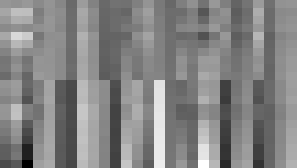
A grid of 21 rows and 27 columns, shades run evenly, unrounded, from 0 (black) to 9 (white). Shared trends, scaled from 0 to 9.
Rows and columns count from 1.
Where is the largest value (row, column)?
21, 19
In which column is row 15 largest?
15
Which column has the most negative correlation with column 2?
20
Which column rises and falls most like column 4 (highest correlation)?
17
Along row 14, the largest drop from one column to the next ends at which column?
16
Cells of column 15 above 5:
11
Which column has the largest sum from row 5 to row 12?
8
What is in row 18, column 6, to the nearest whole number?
3
